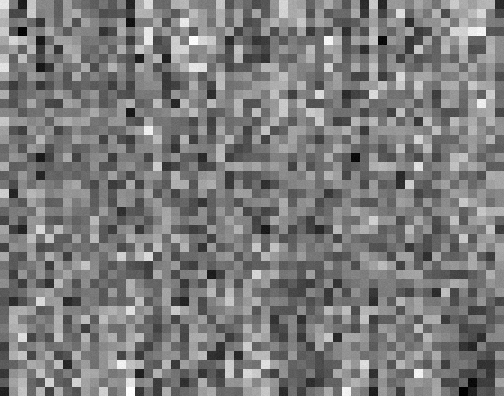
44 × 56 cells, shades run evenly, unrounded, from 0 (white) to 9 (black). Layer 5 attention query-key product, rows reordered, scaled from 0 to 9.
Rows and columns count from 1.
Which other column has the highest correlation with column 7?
41
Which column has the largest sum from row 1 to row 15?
15
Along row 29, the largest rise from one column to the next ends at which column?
18
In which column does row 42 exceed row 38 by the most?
16
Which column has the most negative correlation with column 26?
37
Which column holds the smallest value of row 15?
17
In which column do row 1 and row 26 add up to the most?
3
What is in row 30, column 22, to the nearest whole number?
7
